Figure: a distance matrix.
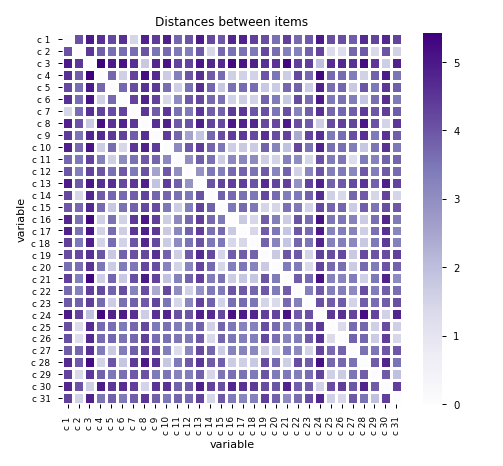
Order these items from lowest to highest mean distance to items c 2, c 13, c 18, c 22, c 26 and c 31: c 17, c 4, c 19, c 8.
c 17, c 4, c 19, c 8
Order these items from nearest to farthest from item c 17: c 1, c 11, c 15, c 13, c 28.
c 28, c 11, c 15, c 13, c 1
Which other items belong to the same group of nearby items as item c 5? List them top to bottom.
c 11, c 15, c 19, c 20, c 23, c 27
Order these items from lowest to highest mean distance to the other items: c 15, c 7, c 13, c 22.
c 15, c 22, c 7, c 13
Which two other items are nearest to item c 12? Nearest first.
c 22, c 9
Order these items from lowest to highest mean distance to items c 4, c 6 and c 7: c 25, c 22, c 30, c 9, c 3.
c 25, c 22, c 9, c 30, c 3
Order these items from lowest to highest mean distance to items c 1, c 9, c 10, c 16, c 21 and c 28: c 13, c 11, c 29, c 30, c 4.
c 4, c 11, c 29, c 13, c 30
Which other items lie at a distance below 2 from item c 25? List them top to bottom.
c 2, c 14, c 26, c 29, c 31
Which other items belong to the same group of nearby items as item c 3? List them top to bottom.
c 8, c 24, c 30
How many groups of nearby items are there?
7
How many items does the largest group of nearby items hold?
8
